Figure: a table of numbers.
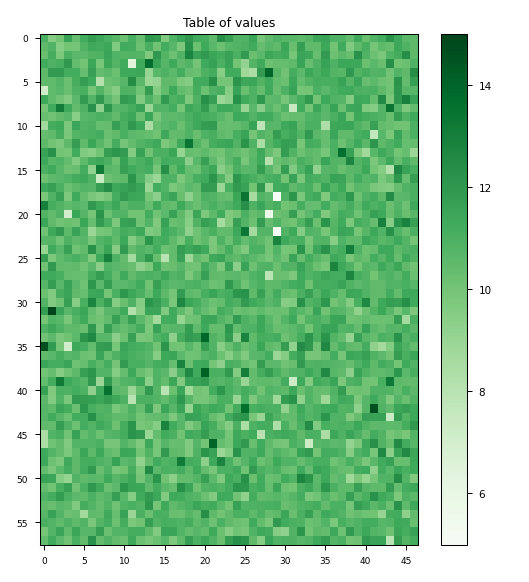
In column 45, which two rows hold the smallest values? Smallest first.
32, 54
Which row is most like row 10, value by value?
45
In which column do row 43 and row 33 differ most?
43
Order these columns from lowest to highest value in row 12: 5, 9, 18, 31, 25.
5, 9, 31, 25, 18
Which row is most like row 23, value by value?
55
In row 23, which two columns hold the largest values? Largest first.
29, 13
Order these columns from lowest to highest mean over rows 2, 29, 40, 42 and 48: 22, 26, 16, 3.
16, 26, 3, 22
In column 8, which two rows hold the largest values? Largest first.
40, 25
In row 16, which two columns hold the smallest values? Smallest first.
7, 14
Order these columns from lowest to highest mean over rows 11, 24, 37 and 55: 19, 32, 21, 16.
21, 16, 19, 32
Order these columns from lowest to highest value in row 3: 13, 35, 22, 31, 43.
31, 22, 35, 43, 13
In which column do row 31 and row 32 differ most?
1
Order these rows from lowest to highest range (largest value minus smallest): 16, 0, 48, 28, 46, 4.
28, 0, 48, 16, 4, 46
